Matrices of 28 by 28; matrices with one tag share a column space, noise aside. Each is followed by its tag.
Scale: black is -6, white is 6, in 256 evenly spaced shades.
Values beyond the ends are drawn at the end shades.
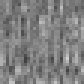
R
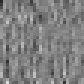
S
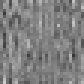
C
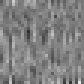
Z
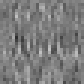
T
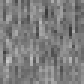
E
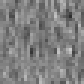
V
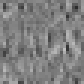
T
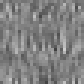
T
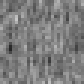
S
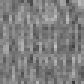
S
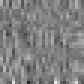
Z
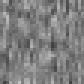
C
